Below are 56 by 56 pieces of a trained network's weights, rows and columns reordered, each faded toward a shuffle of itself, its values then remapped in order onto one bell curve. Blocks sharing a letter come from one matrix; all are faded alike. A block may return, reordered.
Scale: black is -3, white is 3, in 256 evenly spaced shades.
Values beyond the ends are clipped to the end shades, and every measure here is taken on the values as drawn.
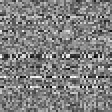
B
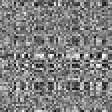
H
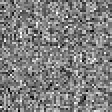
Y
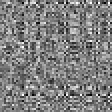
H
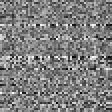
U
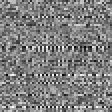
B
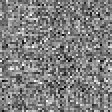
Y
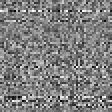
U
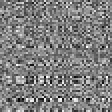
H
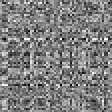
H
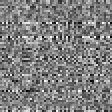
U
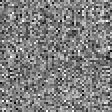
Y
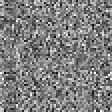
Y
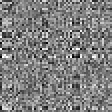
H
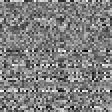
U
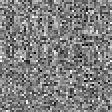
Y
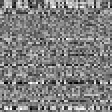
B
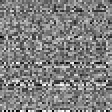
B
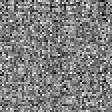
Y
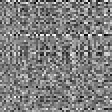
H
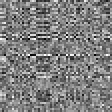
H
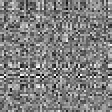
H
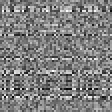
B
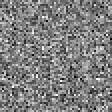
Y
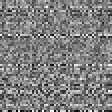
B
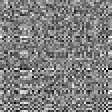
H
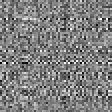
H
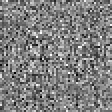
Y
